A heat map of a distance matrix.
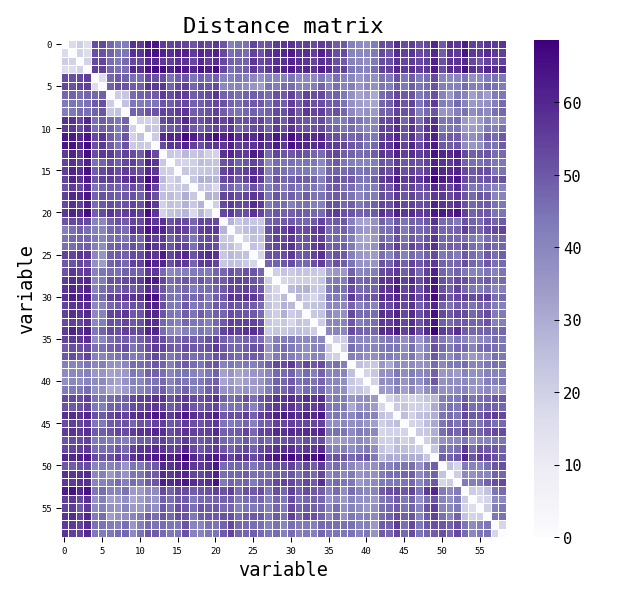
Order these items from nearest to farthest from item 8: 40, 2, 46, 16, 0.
40, 0, 2, 46, 16
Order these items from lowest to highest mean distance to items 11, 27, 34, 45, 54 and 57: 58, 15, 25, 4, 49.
58, 4, 15, 25, 49
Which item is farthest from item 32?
49
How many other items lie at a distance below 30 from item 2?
3
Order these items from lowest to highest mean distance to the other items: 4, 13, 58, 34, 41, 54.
41, 54, 4, 58, 34, 13
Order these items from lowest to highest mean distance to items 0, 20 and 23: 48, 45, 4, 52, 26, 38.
26, 38, 4, 45, 48, 52
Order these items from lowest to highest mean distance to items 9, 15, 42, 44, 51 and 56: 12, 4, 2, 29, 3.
4, 12, 29, 2, 3
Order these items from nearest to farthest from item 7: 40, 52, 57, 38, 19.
40, 38, 57, 52, 19
